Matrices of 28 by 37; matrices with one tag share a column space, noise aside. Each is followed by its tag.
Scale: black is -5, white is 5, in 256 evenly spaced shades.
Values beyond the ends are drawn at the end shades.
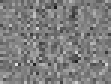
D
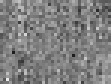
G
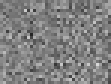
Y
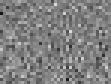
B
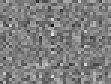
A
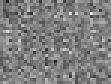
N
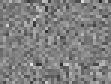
A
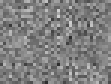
A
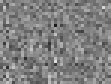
B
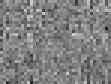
G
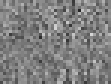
G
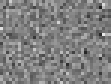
D
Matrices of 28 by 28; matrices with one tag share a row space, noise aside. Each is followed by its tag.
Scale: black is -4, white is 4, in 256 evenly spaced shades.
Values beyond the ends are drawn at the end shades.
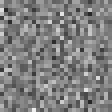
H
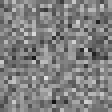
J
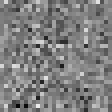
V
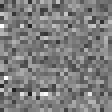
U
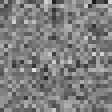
J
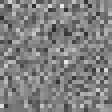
H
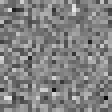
U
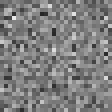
U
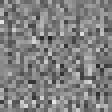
H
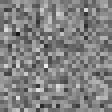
V
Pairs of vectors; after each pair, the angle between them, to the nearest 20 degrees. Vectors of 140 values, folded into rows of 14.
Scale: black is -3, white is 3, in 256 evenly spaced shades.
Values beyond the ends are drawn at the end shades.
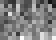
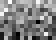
100 degrees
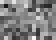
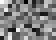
80 degrees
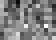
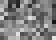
40 degrees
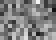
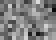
20 degrees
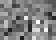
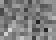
140 degrees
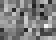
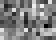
160 degrees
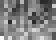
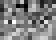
40 degrees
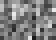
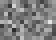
80 degrees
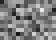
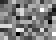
40 degrees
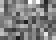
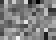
140 degrees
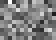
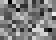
160 degrees
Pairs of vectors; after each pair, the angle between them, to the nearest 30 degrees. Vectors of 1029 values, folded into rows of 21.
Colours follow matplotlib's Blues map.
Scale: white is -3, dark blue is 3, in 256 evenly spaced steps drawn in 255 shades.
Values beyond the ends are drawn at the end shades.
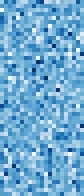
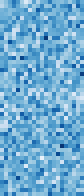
90 degrees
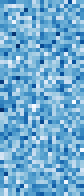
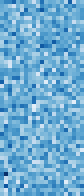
30 degrees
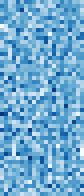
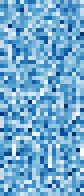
30 degrees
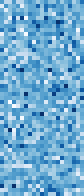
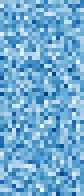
60 degrees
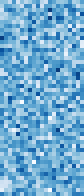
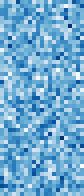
120 degrees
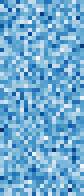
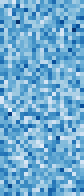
90 degrees
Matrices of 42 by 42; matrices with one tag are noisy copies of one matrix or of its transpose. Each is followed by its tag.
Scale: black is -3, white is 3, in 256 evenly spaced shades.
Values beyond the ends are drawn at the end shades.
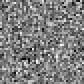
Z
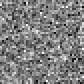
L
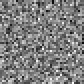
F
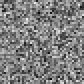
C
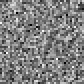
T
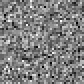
Z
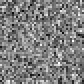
L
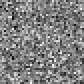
L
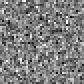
F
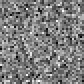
L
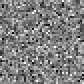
F
